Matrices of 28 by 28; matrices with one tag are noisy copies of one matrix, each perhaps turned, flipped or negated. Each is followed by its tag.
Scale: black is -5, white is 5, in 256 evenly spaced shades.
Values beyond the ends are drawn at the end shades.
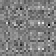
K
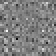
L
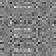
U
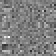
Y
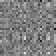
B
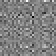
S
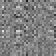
B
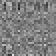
Y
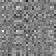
B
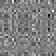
U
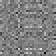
U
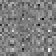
L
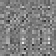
K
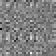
B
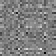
U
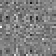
B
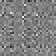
S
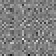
S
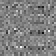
K
